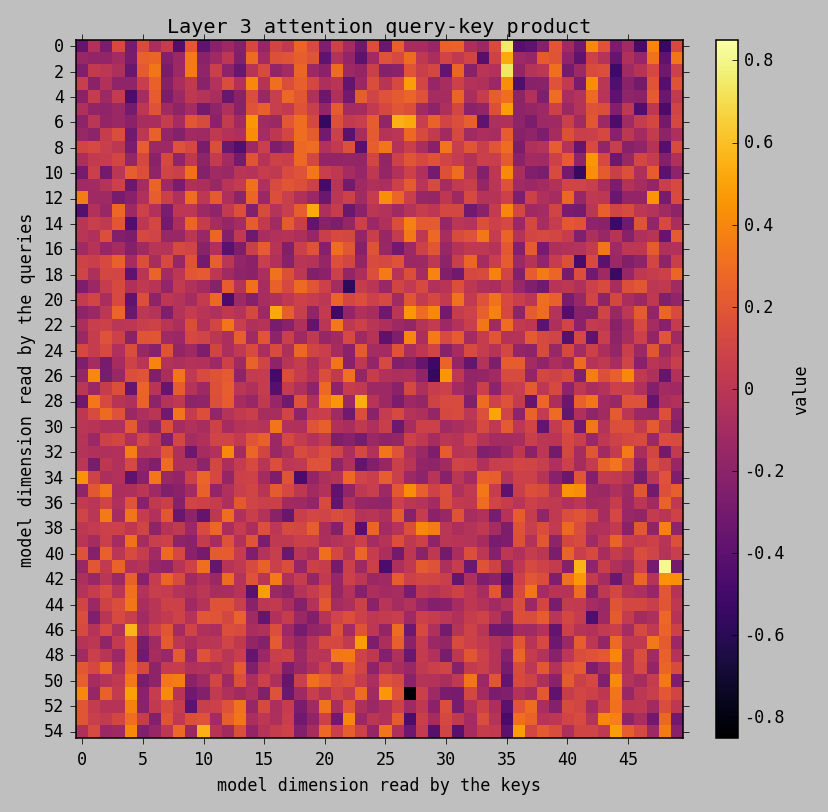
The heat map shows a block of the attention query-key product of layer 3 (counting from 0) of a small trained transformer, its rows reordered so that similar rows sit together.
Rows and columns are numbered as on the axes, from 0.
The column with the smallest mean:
10
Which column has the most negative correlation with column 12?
34
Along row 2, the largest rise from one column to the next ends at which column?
35
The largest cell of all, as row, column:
41, 48
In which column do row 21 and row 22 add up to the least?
19
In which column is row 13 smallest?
0
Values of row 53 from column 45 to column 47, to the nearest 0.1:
-0.2 -0.1 -0.3
